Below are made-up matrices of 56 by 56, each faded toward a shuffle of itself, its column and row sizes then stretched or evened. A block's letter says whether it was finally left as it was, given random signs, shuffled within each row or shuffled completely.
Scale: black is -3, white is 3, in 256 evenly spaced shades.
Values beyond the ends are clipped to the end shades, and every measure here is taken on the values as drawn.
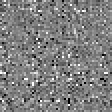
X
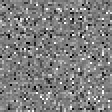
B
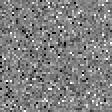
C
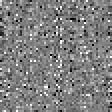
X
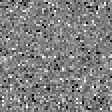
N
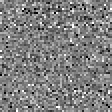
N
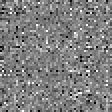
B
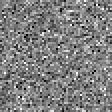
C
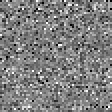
N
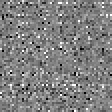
B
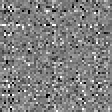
X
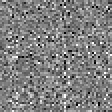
X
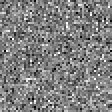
C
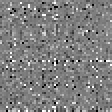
X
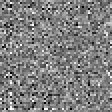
X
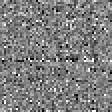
B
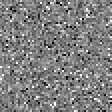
C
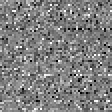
N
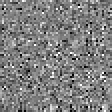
X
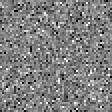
C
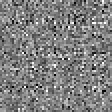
X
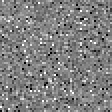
C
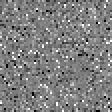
C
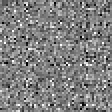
X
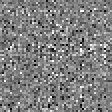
B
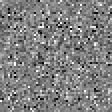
B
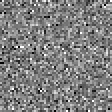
N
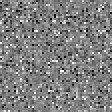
N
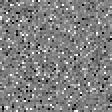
C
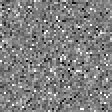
C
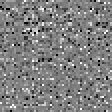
X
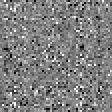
B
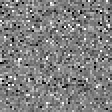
N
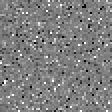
C
